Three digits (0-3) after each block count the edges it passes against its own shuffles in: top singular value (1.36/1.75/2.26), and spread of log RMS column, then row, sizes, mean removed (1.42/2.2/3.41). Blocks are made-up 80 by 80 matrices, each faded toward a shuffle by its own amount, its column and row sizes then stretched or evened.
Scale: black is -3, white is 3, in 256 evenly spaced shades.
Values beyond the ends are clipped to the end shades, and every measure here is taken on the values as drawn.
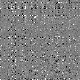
2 2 2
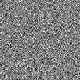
2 0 0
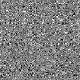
2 0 2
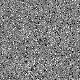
0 1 0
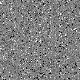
0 1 0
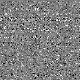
1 1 2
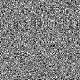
2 0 1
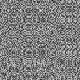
3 0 0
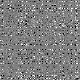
0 2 3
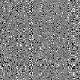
3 2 1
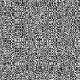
3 2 0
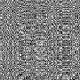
3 1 0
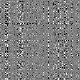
2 3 2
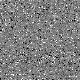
0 0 1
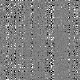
2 3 2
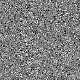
1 1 0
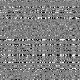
3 0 3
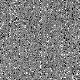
0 2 0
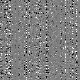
2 3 1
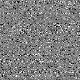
2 0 2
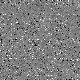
0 0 1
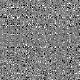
2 2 2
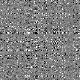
2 2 2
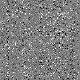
1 2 0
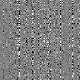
3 3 1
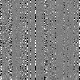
3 3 0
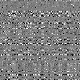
3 0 3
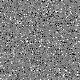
0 0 1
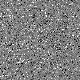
0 0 1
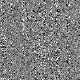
0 2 0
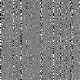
3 3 1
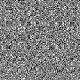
2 0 1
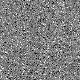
0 1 0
